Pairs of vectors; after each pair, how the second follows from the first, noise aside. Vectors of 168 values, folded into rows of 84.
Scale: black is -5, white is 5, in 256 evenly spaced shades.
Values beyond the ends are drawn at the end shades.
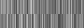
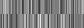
shuffled.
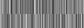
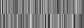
reversed, negated.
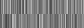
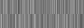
wrapped around, shrunk.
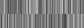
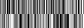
wrapped around, negated, scaled up.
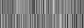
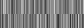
shuffled.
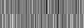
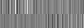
wrapped around, negated, partly zeroed.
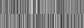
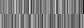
shuffled.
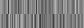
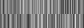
reversed, negated.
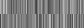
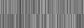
reversed, negated, shrunk.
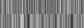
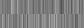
reversed, negated, shrunk.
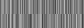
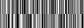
scaled up.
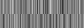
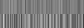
negated, partly zeroed.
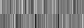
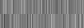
wrapped around, shrunk.
